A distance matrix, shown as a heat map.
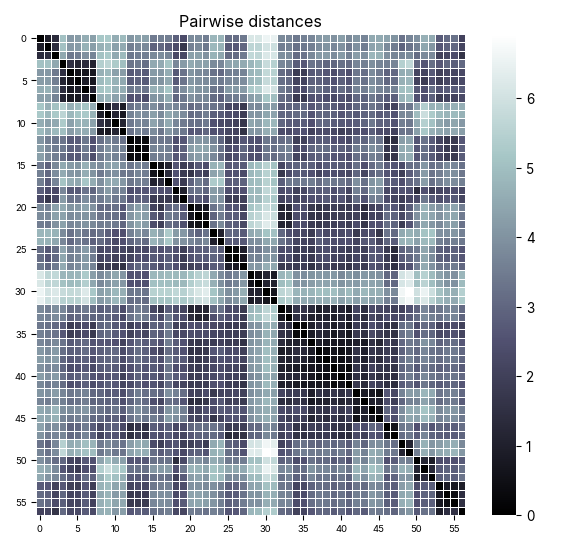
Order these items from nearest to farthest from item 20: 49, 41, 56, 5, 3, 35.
41, 35, 49, 56, 5, 3
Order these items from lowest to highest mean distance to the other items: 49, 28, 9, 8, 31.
8, 9, 49, 28, 31
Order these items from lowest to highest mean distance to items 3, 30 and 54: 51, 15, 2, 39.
39, 51, 2, 15
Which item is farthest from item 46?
0
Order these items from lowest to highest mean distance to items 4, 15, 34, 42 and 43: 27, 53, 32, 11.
32, 27, 53, 11
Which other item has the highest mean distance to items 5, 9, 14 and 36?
30
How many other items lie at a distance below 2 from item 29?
3
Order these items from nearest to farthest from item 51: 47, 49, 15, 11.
47, 15, 49, 11
